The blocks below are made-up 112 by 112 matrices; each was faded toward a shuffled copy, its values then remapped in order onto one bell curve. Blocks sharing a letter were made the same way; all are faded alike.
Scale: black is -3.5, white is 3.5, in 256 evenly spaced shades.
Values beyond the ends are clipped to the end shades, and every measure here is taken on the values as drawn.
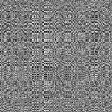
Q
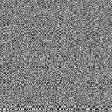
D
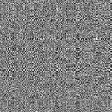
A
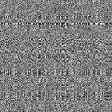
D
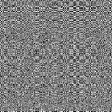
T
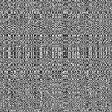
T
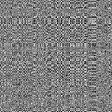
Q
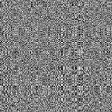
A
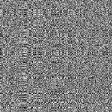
D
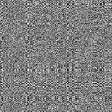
A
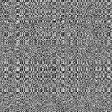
Q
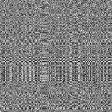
T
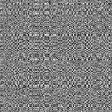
Q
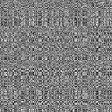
Q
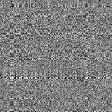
D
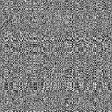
A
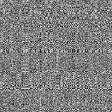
D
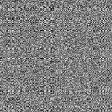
D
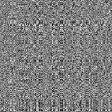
A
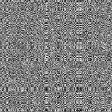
Q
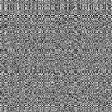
T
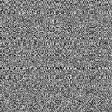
D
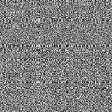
D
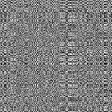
Q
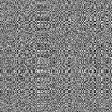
Q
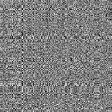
A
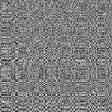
T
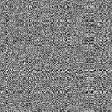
A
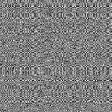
T
